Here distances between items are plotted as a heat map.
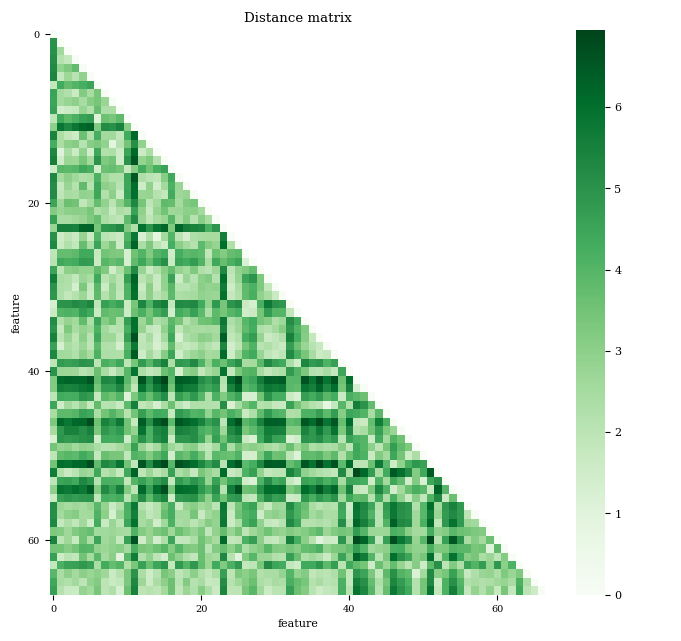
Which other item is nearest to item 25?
62
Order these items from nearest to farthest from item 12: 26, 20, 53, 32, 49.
49, 20, 26, 53, 32
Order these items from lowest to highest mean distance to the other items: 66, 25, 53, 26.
66, 26, 25, 53
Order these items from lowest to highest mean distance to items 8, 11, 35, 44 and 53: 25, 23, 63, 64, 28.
64, 28, 63, 25, 23
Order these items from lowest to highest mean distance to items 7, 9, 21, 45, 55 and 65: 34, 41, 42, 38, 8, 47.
8, 38, 34, 47, 42, 41
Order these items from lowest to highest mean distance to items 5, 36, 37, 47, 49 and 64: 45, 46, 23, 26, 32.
26, 45, 32, 23, 46
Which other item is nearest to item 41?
42
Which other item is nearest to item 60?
36
